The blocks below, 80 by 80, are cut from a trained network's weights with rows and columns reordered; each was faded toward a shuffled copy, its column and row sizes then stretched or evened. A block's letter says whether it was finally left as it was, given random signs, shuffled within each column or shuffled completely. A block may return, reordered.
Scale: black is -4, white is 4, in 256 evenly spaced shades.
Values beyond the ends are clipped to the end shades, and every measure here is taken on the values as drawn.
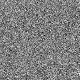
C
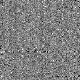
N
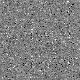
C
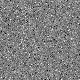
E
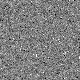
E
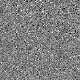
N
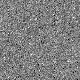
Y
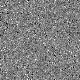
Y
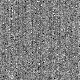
Y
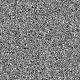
E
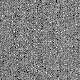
Y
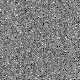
Y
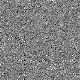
C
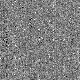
Y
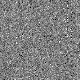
Y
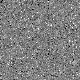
Y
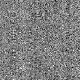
N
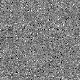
N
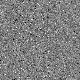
Y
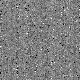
Y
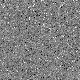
E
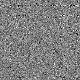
C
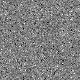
C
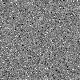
E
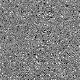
N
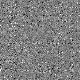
C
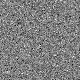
E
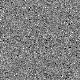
C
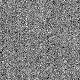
Y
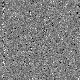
Y
